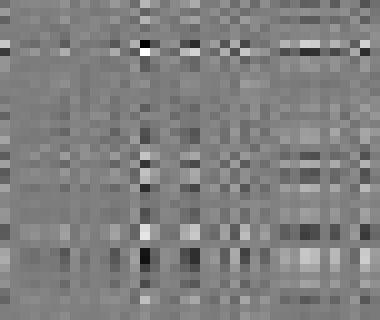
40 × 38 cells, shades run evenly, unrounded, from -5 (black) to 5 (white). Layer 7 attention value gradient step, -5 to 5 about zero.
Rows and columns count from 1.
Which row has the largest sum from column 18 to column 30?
7
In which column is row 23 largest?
15
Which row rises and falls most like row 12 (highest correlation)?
10
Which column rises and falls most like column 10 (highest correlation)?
26
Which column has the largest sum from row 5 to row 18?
37
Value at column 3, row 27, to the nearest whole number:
0
